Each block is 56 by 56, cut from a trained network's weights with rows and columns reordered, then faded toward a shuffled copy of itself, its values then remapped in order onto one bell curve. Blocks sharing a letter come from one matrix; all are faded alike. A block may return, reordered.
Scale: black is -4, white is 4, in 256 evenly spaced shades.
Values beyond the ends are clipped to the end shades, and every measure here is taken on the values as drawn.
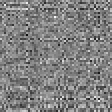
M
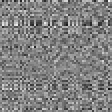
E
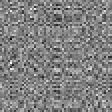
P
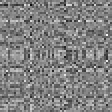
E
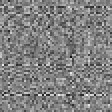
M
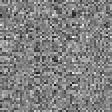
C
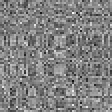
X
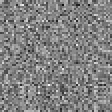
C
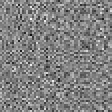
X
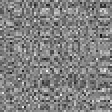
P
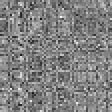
X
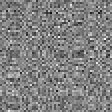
P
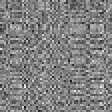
P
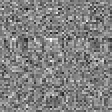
C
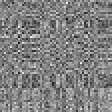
P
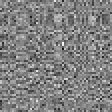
X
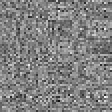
C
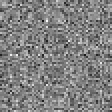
C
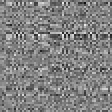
E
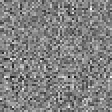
C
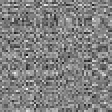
P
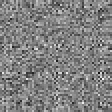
C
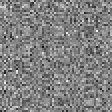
X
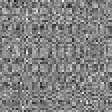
P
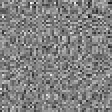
C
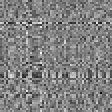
M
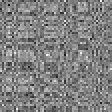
P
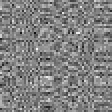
P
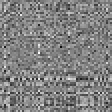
M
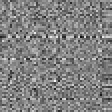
M
